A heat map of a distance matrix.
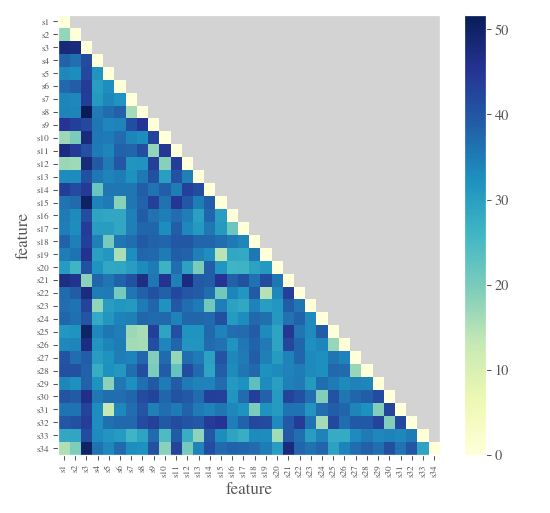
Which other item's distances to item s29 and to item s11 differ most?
s9
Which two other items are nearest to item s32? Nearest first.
s24, s30
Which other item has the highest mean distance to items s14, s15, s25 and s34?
s3
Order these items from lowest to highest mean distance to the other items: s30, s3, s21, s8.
s8, s30, s21, s3
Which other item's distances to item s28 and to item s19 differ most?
s15
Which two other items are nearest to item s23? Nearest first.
s4, s14
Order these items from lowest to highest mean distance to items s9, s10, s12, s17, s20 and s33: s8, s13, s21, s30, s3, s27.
s13, s27, s8, s30, s21, s3
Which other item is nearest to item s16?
s17
